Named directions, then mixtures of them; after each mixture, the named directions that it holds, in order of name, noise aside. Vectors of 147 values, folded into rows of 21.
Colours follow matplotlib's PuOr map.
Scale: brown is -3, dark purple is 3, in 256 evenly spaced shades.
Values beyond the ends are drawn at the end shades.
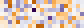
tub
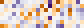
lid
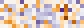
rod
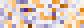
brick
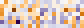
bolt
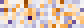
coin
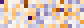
coin, rod.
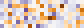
brick, tub.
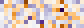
coin, rod, tub.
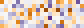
lid.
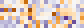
bolt, coin, rod.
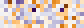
brick, rod, tub.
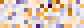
brick, lid.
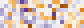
brick.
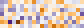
bolt, coin, tub.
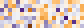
brick, rod, tub.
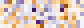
rod, tub.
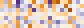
brick, lid, tub.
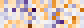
brick, coin, tub.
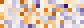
brick, lid, rod.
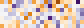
lid, rod, tub.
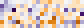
bolt.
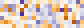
rod.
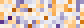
bolt, brick, lid.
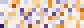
brick, lid.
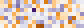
tub.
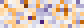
bolt, coin, rod.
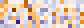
bolt, coin.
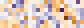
lid, rod, tub.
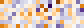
lid.
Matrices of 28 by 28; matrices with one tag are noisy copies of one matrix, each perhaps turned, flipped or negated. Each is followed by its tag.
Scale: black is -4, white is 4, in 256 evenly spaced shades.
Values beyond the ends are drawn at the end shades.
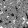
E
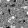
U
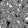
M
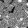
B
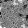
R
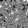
E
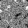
B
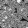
M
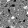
U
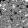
E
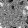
R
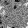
R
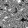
M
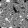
B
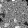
R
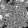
R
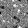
U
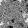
R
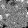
R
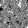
M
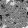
R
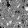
M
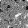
B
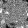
R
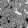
B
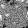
R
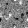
U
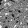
E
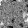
R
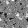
U
